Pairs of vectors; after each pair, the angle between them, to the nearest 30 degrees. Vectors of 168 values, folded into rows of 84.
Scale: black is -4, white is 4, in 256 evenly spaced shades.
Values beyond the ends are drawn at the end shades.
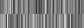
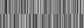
120 degrees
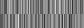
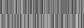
90 degrees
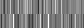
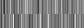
30 degrees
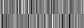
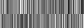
90 degrees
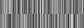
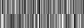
60 degrees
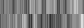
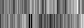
30 degrees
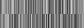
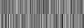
120 degrees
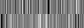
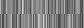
60 degrees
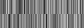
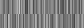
120 degrees
